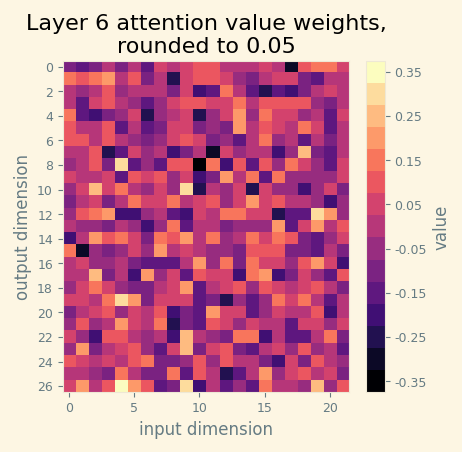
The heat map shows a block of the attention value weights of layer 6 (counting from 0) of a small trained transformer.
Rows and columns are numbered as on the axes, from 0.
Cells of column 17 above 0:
8
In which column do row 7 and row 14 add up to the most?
2
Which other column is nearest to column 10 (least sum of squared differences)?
14
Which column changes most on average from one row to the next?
4
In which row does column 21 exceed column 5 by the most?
17
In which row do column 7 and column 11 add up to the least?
7
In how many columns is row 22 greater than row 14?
6
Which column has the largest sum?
9
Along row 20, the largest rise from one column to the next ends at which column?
11
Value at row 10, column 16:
-0.05
